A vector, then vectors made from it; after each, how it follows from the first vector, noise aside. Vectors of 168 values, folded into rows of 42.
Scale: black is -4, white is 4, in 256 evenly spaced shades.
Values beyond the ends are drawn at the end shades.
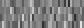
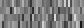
negated.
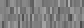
negated, shrunk.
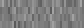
reversed, shrunk.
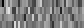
reversed, negated.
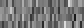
sign-scrambled.
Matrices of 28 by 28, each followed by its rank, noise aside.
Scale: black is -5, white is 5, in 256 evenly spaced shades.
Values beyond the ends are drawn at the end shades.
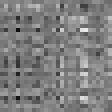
two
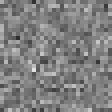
six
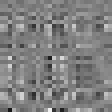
two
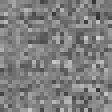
six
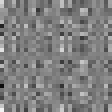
two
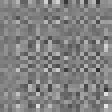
two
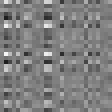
one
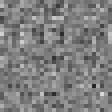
four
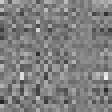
three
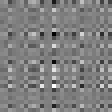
one
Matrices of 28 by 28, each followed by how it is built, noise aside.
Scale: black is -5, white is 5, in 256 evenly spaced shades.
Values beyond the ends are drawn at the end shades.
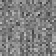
blocks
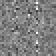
uneven columns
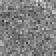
smooth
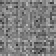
blocks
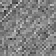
Hankel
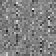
uneven columns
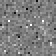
sparse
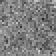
smooth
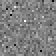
sparse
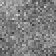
smooth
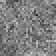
smooth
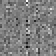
uneven columns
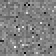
sparse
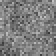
smooth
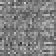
blocks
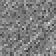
Hankel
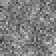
smooth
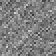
Hankel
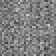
blocks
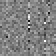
uneven columns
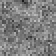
smooth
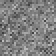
Hankel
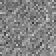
Hankel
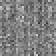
blocks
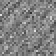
Hankel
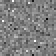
sparse
